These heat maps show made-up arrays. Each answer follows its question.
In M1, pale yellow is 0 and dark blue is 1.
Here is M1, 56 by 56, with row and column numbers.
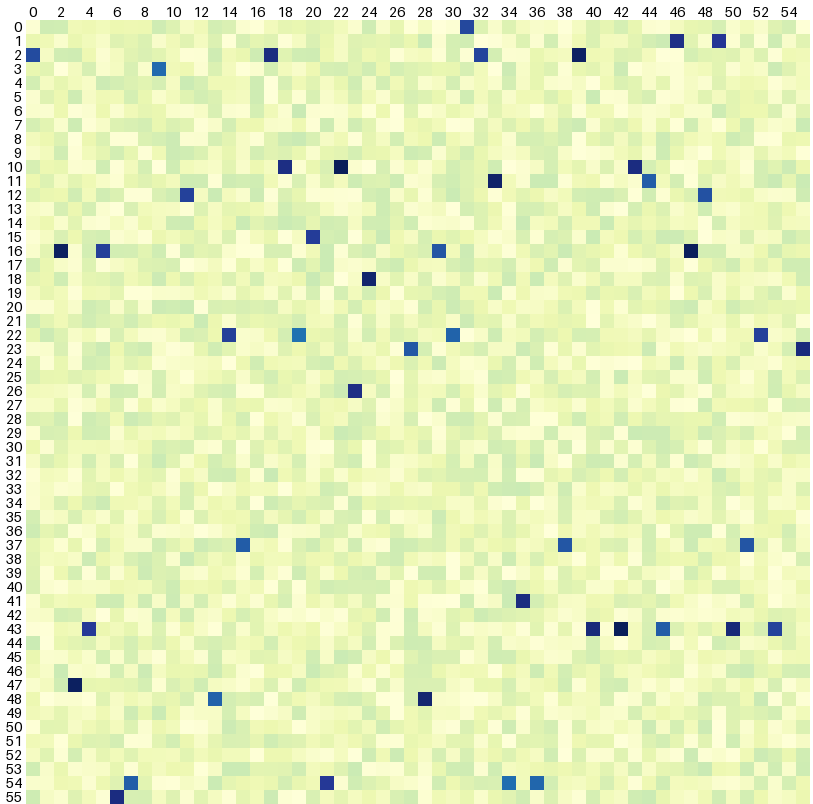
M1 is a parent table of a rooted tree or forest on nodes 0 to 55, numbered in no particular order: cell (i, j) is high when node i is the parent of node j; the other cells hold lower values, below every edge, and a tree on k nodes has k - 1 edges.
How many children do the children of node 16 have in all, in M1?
5
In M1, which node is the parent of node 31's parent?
2
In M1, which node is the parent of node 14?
22
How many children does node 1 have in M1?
2
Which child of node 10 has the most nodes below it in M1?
43
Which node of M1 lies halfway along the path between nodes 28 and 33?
12
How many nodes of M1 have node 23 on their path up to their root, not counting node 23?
3
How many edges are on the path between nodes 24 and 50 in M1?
4
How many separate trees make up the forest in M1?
10
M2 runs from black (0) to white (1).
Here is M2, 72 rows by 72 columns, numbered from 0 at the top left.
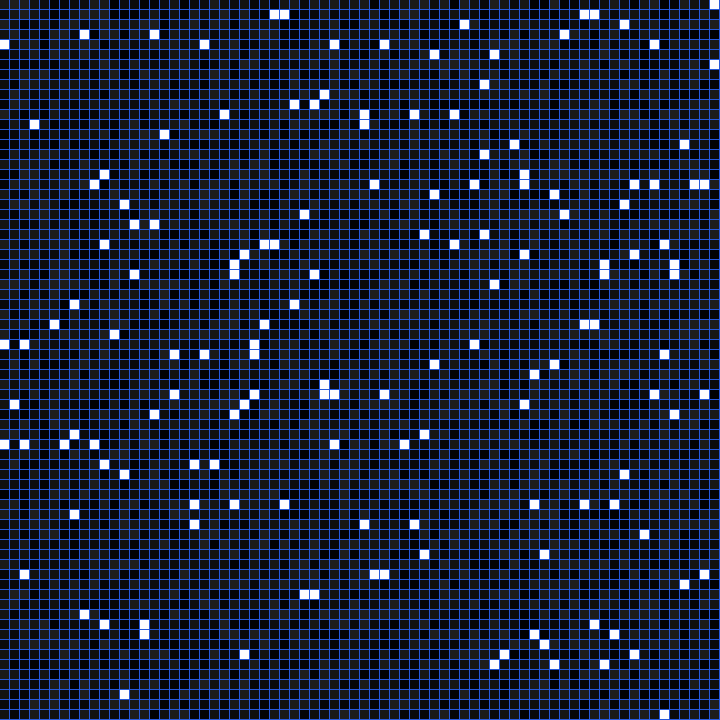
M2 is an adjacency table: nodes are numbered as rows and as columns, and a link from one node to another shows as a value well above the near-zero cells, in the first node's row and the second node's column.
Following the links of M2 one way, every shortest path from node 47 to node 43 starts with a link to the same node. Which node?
node 12
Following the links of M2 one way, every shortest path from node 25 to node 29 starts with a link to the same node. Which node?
node 24
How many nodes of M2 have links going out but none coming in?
7
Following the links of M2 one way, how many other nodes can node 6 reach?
7
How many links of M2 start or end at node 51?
2
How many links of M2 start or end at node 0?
4
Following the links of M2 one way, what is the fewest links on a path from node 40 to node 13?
3
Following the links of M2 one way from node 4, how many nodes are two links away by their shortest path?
8
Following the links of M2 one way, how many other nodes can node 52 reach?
12
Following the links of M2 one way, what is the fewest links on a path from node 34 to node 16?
5
